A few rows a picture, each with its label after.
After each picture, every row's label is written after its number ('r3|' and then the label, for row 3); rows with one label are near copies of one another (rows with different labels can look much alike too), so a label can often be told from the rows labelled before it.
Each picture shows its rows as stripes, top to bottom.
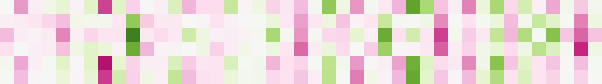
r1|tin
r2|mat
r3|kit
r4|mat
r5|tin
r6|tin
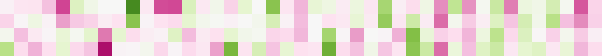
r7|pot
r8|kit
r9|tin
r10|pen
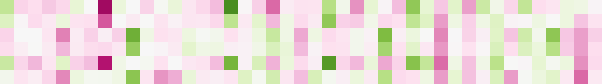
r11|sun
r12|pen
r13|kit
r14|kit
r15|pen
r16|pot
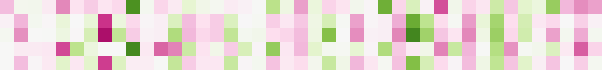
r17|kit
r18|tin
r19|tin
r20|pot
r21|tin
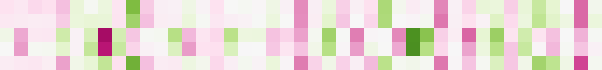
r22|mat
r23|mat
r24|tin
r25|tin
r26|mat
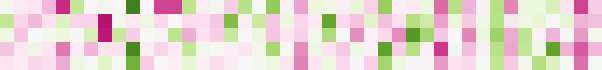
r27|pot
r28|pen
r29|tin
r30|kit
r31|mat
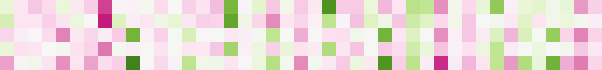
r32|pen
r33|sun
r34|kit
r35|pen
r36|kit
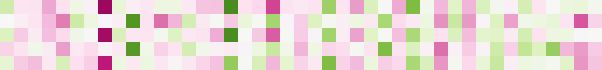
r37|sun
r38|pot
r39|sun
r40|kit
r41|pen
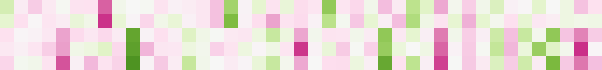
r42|pen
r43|sun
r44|kit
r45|mat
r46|kit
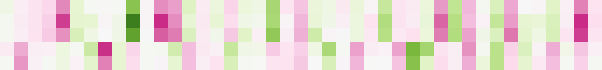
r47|pot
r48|pot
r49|pot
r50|tin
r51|tin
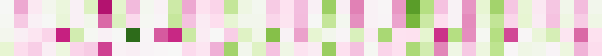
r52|tin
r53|tin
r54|pot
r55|pen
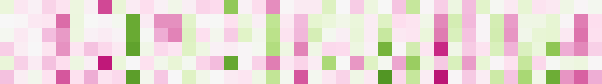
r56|sun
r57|pot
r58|pot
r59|kit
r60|sun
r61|kit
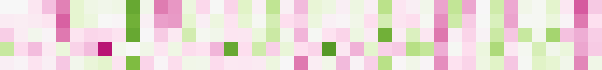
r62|pot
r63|pot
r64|kit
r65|pen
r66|mat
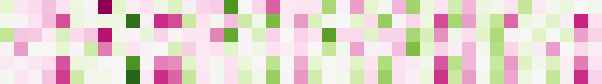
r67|sun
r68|pot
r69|pen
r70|tin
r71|pot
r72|pot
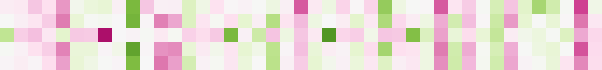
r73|mat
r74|pot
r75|pen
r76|pot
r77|pot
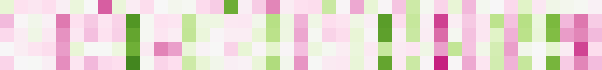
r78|sun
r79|kit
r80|kit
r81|pot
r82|kit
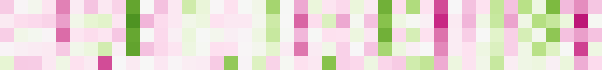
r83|kit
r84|mat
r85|kit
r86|mat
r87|pen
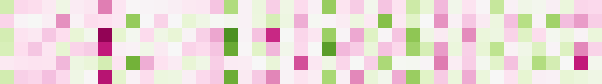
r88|pen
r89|kit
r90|sun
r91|pen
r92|mat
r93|sun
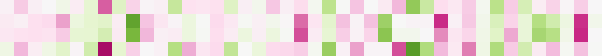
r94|tin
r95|mat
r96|mat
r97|tin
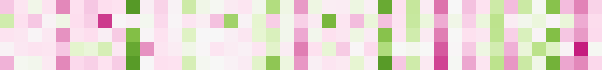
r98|kit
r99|pen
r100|kit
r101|mat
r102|kit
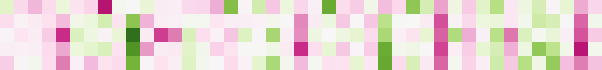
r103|pen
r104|mat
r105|pot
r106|mat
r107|kit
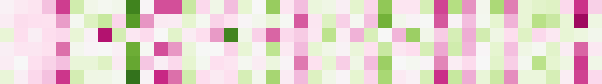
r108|pot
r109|mat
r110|sun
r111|pot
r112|mat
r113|pot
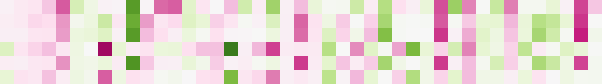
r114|pot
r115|mat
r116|mat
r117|sun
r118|mat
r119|sun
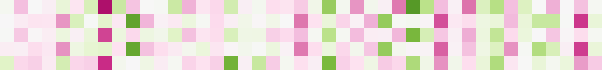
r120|tin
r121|mat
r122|tin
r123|mat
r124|pen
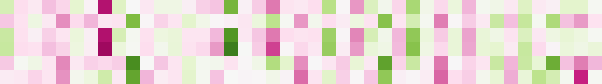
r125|sun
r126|kit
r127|sun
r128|sun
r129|kit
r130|mat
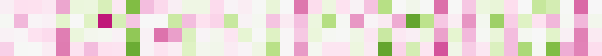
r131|mat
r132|tin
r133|pot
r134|kit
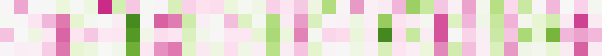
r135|tin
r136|pot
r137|kit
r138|pot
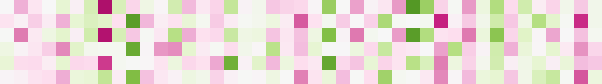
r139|tin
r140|mat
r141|tin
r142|pot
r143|pen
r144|mat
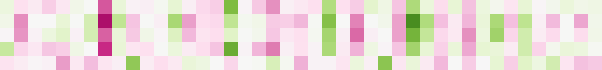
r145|sun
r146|tin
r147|tin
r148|sun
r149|kit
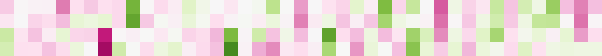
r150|kit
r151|mat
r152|pen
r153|sun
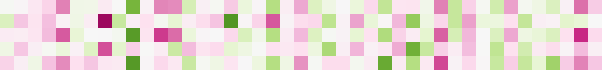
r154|pot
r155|sun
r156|pot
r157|tin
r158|kit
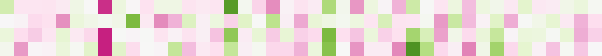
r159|sun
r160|pot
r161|pen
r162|tin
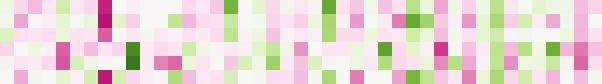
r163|pen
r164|tin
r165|pen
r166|kit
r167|pot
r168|tin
